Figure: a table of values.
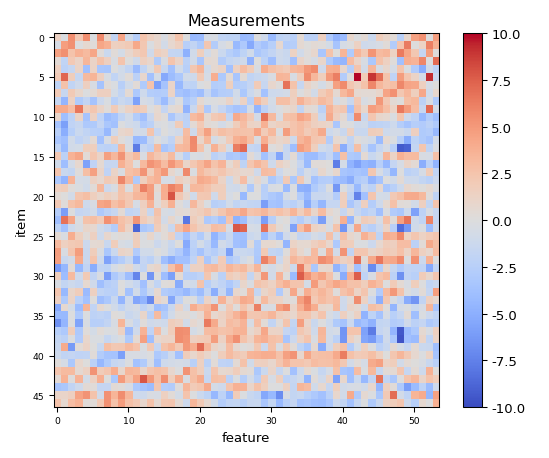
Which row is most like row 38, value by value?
37
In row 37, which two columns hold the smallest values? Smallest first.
48, 44
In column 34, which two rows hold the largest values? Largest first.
30, 29
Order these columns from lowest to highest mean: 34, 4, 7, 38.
7, 4, 38, 34
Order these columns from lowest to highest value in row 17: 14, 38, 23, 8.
38, 8, 23, 14
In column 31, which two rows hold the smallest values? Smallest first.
45, 15
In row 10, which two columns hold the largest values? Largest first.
29, 42
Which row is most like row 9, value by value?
2
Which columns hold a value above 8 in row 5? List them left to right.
42, 44, 52
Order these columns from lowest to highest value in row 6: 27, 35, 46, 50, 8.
27, 8, 35, 46, 50
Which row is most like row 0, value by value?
3
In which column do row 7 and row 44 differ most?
49
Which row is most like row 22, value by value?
35
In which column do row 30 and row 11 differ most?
42
